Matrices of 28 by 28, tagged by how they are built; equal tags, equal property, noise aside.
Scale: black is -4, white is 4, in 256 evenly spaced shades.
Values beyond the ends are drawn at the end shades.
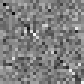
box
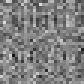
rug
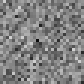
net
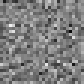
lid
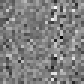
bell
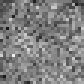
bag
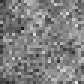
bag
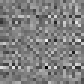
lid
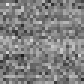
rug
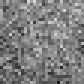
bag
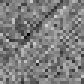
net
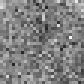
bag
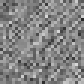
net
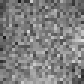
bag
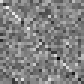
box
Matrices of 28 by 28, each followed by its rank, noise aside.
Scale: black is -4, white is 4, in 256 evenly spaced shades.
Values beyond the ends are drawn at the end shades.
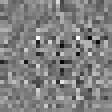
four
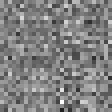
four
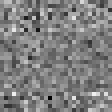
five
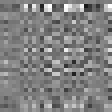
two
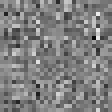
four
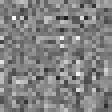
five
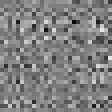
four
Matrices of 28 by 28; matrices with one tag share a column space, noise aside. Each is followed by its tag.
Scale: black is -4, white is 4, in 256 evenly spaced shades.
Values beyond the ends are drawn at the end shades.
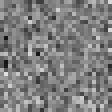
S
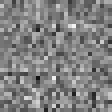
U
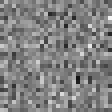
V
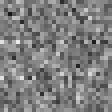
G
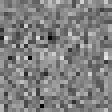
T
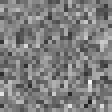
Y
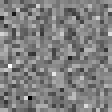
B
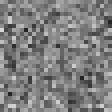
V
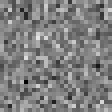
Y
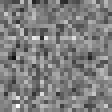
T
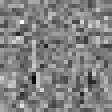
V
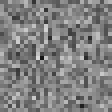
T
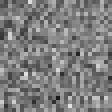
S
